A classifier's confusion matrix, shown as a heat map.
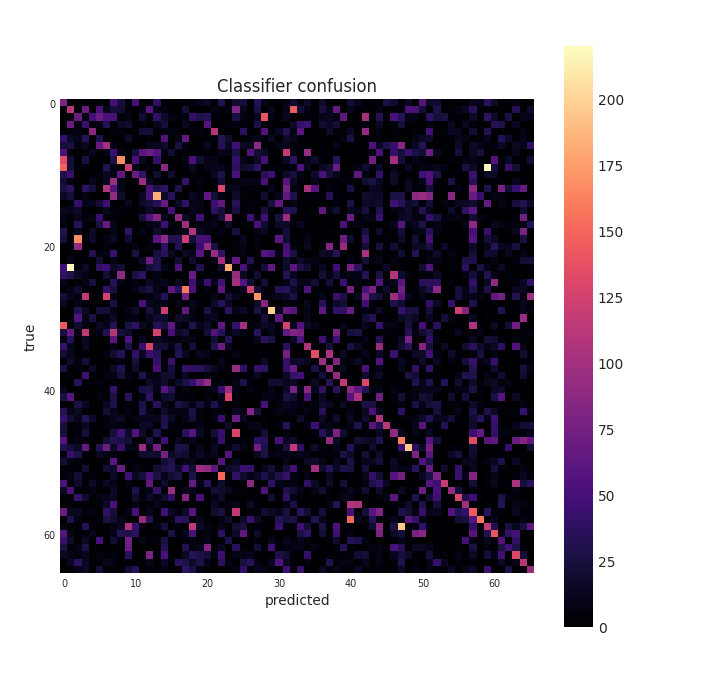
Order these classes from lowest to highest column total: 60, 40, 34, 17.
34, 60, 40, 17
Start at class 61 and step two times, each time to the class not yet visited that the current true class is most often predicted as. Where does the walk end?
59
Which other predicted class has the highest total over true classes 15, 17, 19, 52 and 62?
57
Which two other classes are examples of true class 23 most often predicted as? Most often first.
1, 40
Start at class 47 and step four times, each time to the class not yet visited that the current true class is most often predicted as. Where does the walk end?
38
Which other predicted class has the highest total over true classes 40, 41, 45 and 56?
23
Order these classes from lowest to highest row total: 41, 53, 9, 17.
17, 41, 53, 9
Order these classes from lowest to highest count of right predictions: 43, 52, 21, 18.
43, 52, 21, 18
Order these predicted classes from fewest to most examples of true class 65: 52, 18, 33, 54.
52, 54, 18, 33
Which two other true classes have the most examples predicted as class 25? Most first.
31, 60
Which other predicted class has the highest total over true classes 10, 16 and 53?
51
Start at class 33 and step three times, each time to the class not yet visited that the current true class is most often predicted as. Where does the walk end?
13
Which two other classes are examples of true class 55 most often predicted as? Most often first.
17, 46
